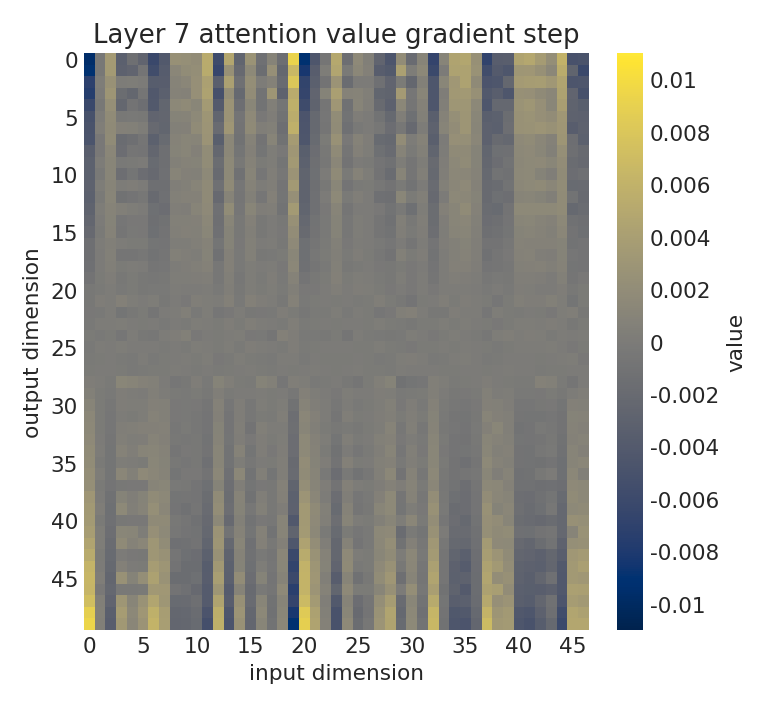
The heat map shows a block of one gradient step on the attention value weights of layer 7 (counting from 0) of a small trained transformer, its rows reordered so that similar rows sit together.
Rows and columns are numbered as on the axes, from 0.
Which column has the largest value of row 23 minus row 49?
19
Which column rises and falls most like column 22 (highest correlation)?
24
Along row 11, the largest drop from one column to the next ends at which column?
20
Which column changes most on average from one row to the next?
3
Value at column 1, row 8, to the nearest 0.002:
0
